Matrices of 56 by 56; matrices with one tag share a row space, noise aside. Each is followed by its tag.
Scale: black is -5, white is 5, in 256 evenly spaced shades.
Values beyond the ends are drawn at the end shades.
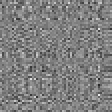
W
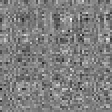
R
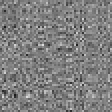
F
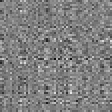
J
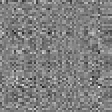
W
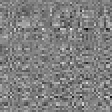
R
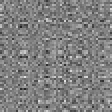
J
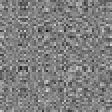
J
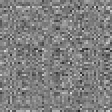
R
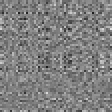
J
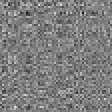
F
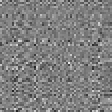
W
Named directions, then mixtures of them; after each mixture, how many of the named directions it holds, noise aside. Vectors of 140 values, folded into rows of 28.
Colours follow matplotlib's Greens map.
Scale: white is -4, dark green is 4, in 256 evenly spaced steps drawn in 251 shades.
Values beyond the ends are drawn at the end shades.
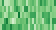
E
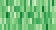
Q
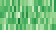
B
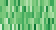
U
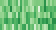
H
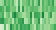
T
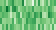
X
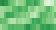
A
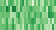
two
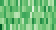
four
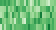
four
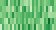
one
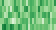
two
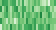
three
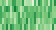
three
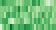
three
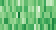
three
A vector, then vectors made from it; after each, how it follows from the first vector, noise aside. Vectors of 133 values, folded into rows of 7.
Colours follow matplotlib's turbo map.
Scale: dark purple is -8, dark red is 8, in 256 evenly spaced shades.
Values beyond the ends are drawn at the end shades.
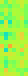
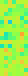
sign-scrambled.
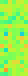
sign-scrambled.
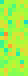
sign-scrambled.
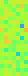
reversed, partly zeroed.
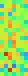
wrapped around, negated, scaled up.
